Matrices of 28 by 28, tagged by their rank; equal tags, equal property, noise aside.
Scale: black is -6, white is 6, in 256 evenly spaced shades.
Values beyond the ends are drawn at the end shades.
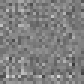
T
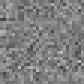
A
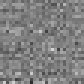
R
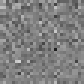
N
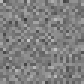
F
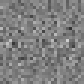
T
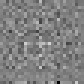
R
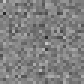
F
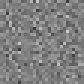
T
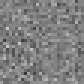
A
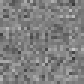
T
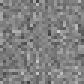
A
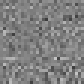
T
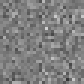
A
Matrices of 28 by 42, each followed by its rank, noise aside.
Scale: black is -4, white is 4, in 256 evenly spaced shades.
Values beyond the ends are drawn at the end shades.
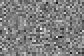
eight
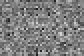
eight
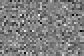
eight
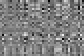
four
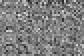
eight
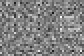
six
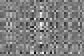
two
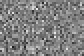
eight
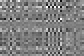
two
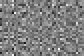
four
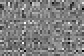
six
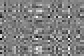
three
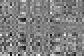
three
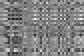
two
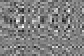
three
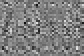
four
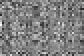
four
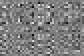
four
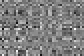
three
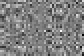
four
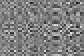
three
